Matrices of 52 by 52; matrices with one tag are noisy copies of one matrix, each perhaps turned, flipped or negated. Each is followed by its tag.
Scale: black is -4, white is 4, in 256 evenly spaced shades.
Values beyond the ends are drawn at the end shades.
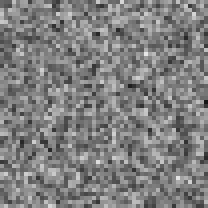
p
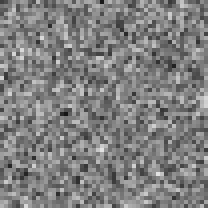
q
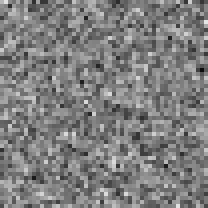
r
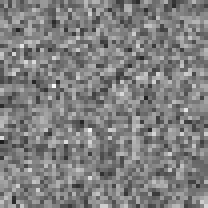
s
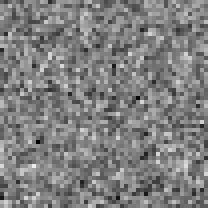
p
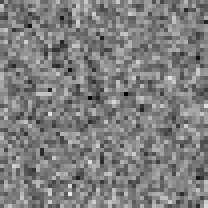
r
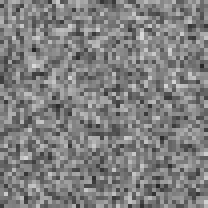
q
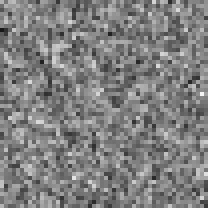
r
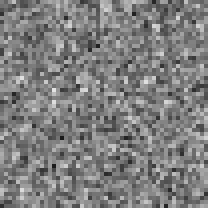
s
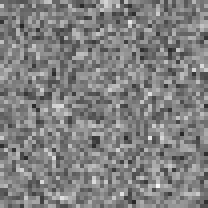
q
